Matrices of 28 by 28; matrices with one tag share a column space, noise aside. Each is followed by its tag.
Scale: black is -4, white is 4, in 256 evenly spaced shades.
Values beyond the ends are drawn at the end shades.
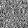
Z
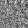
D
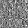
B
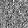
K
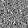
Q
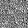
Q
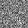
Q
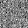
D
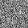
Q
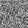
Q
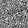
Q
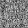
B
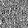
Q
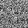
Q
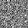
K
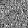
K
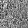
B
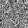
Z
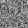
Z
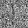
B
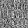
B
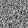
K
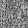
B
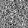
K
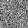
K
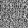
B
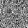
Z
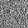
Q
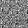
Q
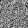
Z
